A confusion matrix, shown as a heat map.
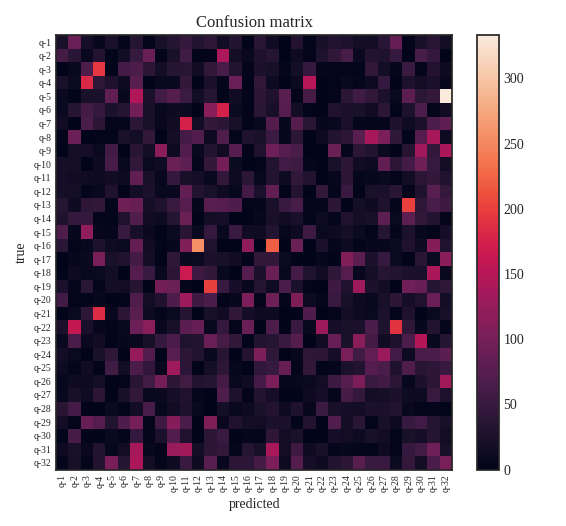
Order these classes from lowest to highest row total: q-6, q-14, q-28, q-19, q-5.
q-28, q-14, q-6, q-19, q-5
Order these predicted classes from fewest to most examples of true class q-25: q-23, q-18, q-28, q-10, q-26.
q-23, q-28, q-18, q-26, q-10
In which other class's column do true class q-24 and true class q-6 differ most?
q-14
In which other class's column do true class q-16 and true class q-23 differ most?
q-12
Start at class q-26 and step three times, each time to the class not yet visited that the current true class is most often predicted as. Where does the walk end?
q-11
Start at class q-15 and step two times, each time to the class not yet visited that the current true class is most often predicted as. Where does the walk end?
q-4
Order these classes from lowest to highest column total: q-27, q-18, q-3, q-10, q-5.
q-5, q-3, q-27, q-10, q-18
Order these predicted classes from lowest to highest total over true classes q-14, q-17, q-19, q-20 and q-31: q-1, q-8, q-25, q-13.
q-8, q-1, q-25, q-13
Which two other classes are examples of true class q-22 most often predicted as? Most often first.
q-28, q-2
